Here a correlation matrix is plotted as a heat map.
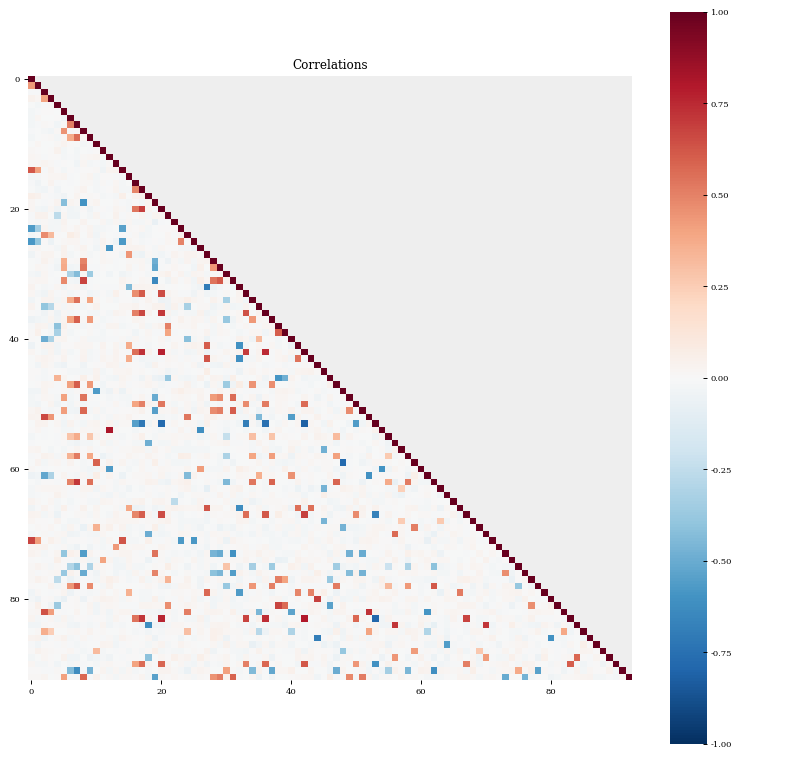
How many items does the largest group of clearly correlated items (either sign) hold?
13
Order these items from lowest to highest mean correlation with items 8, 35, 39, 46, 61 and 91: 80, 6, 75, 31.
6, 80, 75, 31
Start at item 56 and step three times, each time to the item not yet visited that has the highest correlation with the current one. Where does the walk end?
89
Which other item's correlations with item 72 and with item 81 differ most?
38
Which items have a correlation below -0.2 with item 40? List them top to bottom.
2, 3, 24, 52, 82, 85
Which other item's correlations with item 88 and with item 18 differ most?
84
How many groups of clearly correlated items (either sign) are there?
16
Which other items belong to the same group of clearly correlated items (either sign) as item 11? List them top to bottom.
74
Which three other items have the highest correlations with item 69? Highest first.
59, 10, 88
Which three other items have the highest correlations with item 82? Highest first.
52, 2, 24
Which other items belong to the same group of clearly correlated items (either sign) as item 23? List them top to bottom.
0, 1, 14, 25, 71
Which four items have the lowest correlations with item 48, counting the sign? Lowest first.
59, 10, 69, 88
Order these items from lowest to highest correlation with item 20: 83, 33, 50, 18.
18, 50, 33, 83
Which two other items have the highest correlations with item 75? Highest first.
91, 30
